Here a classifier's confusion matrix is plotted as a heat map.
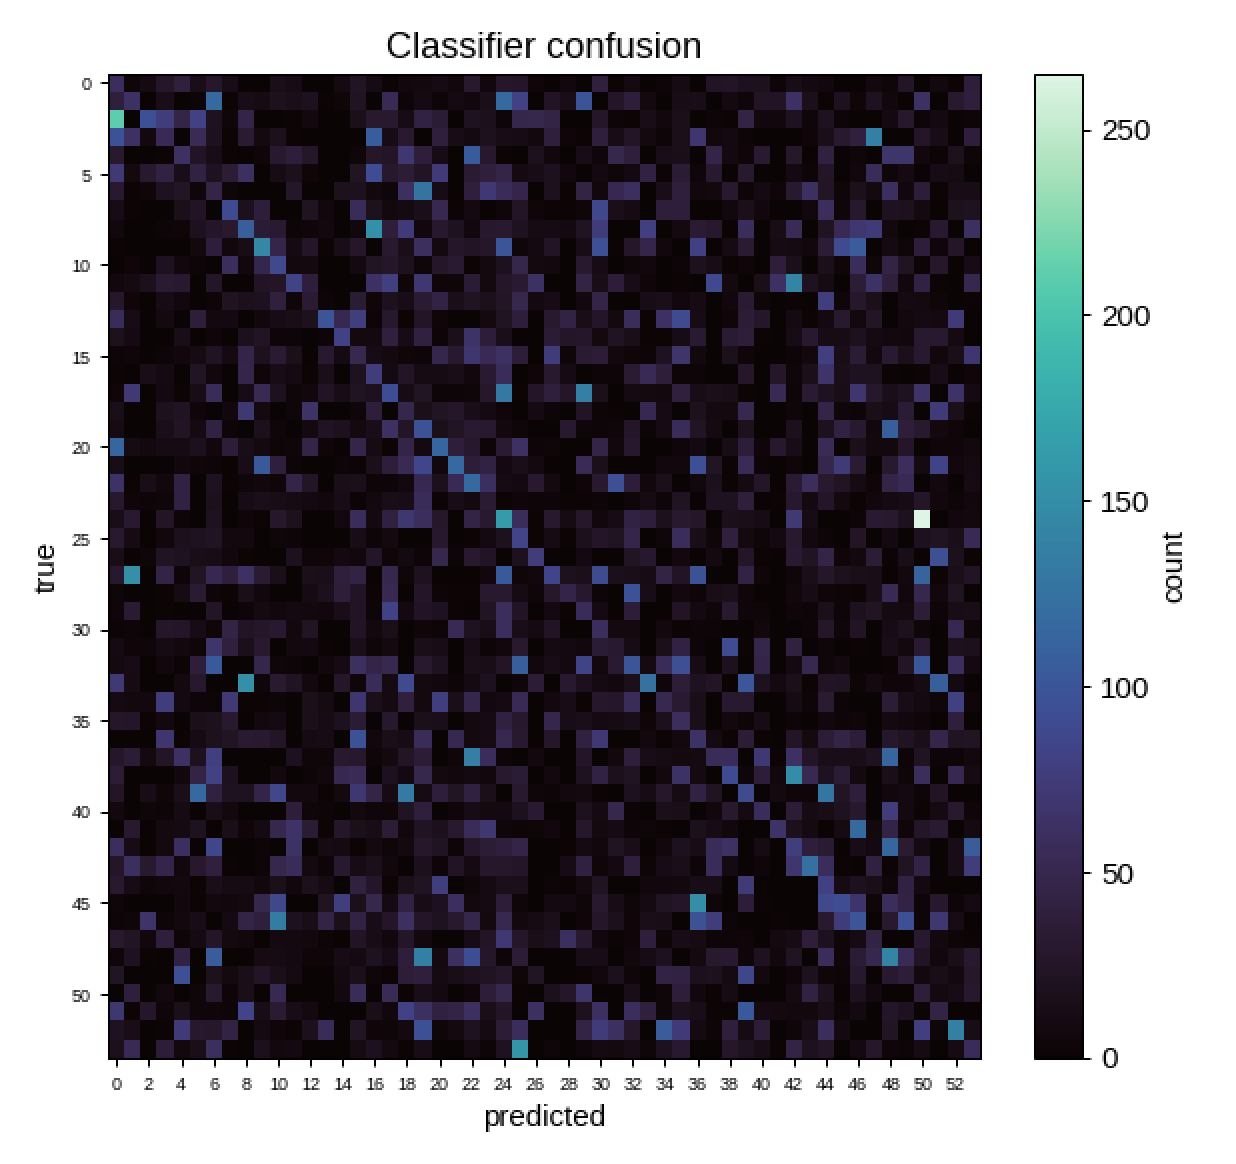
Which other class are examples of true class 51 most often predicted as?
39
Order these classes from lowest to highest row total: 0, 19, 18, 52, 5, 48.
0, 18, 19, 5, 48, 52
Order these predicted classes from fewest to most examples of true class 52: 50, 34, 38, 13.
38, 13, 50, 34
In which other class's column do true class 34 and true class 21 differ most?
9
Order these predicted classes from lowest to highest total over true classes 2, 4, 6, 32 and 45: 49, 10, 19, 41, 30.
41, 30, 10, 49, 19
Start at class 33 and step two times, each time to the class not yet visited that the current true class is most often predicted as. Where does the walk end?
16
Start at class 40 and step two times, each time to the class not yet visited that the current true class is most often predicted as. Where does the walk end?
19
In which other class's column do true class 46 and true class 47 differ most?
10
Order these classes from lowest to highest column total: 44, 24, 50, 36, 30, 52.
52, 36, 30, 50, 44, 24
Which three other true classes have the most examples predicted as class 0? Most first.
2, 20, 3
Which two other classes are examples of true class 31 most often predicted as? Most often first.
38, 6
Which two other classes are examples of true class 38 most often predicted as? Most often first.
42, 6
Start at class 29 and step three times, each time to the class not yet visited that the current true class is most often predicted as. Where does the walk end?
50
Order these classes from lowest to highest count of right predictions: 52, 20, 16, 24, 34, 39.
34, 16, 39, 20, 52, 24
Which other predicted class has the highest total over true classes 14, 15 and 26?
22
